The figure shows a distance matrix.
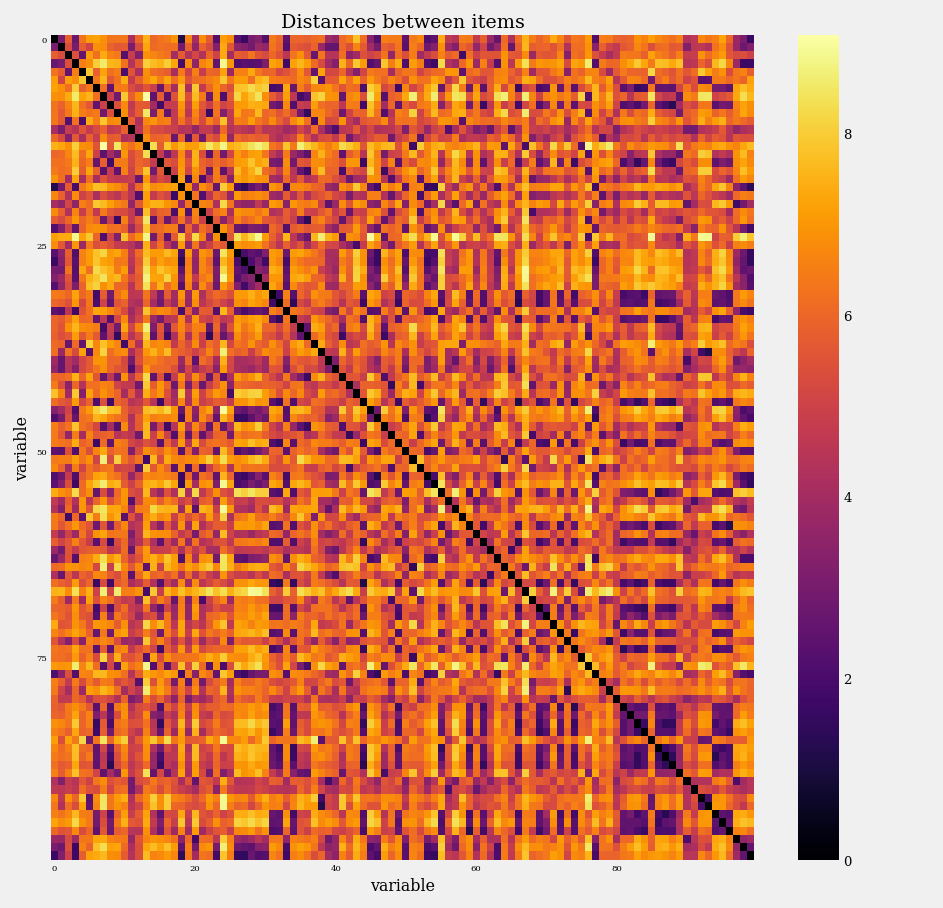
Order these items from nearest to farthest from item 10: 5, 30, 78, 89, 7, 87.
78, 30, 87, 89, 5, 7
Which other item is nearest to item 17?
19
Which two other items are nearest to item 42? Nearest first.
48, 52
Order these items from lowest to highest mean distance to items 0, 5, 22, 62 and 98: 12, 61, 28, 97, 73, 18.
18, 28, 97, 61, 73, 12
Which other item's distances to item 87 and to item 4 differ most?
94
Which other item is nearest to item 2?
58
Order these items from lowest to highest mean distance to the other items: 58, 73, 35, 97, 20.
73, 97, 20, 35, 58
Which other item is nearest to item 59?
96
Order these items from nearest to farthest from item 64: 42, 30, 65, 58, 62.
62, 65, 58, 30, 42
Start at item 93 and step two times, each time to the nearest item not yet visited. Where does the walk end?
92
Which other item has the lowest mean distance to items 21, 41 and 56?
11
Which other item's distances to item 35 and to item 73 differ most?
79
